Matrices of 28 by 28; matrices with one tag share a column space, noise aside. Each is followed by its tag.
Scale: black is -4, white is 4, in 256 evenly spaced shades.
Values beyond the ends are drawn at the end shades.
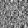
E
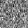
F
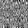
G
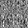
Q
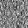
E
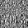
Q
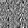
G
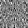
G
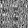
F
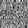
E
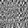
G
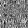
Q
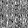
Q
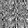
G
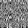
G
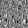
Q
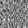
G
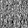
Q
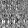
Q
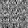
G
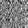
G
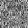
E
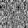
E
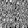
G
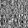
Q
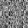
E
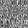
Q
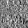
Q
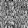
E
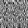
G
